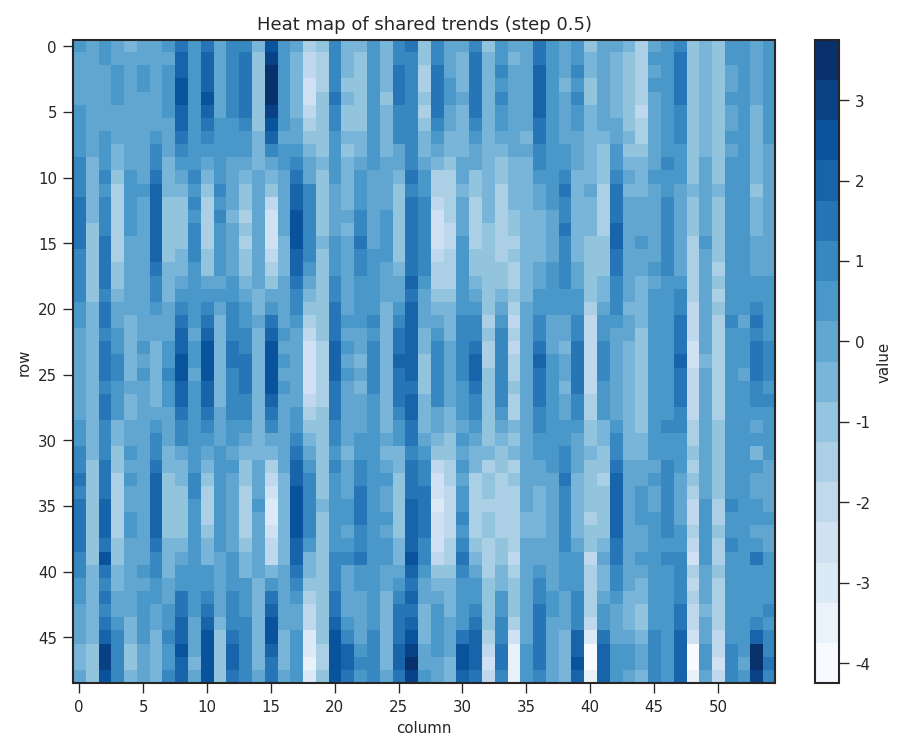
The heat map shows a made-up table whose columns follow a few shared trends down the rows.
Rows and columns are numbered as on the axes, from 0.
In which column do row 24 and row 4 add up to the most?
15
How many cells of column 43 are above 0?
2
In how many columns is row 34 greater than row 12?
13
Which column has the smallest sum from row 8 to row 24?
48
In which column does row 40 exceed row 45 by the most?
18
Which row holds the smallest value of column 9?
47
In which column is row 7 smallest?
44
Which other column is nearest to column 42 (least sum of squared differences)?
17
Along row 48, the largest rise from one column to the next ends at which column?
41
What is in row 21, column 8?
1.5
